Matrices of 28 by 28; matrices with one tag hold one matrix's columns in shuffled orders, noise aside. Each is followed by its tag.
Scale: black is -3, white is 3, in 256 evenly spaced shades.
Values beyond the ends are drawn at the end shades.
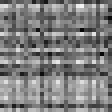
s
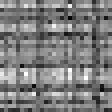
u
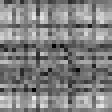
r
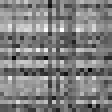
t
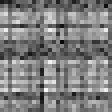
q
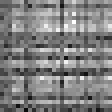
t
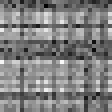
q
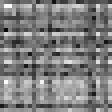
s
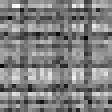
u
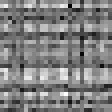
u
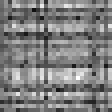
u
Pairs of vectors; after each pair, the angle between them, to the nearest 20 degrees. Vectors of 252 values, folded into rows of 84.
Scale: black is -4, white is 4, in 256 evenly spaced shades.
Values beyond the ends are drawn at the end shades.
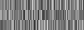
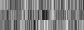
40 degrees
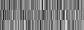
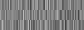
120 degrees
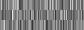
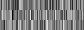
160 degrees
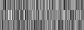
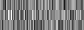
20 degrees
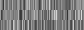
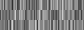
120 degrees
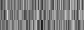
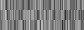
140 degrees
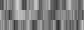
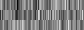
120 degrees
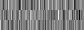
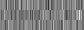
120 degrees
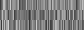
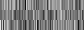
60 degrees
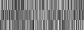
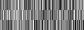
140 degrees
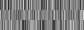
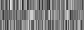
100 degrees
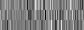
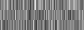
60 degrees
